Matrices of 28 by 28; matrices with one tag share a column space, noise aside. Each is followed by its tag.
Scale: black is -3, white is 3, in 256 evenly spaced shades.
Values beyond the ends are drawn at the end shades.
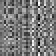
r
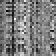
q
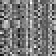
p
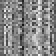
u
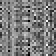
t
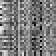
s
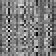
r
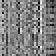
u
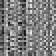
s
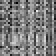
u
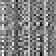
s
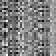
t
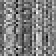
u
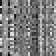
r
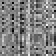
u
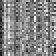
q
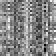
q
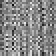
s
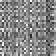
t
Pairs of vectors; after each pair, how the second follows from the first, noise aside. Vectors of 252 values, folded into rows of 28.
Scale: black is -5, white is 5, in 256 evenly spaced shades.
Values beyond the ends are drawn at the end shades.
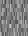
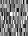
reversed, negated, scaled up.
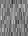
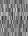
shuffled.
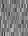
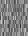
shuffled.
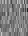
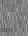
wrapped around, shrunk.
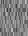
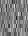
shuffled.
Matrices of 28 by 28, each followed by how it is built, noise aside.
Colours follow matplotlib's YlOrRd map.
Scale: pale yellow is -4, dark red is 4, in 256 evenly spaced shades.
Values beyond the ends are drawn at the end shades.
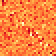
banded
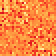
block diagonal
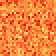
repeating columns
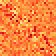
banded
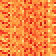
repeating rows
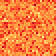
repeating columns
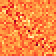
banded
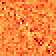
banded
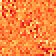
block diagonal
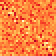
banded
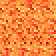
repeating columns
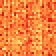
blocks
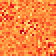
block diagonal
